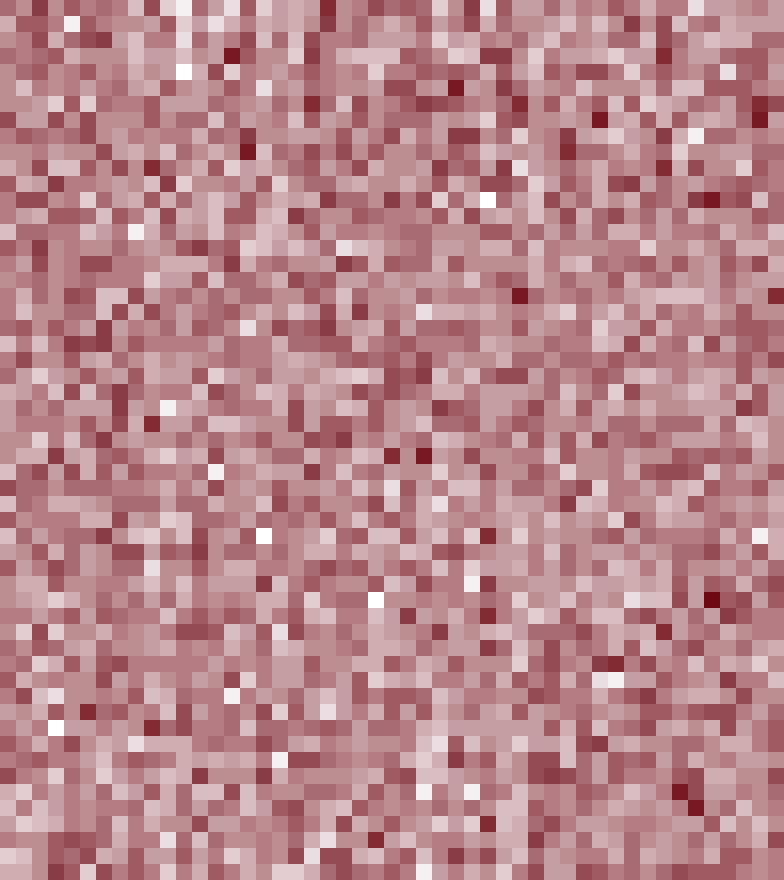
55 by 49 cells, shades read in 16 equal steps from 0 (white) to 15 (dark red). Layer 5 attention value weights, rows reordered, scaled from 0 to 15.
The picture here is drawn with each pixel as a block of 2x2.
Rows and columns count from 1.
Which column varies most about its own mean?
27
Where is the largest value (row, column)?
38, 45
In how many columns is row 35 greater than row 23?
19
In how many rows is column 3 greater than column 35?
24
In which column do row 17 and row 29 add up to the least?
11
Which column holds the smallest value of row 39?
34
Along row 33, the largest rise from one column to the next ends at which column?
40
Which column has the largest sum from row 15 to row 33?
8
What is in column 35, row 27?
7
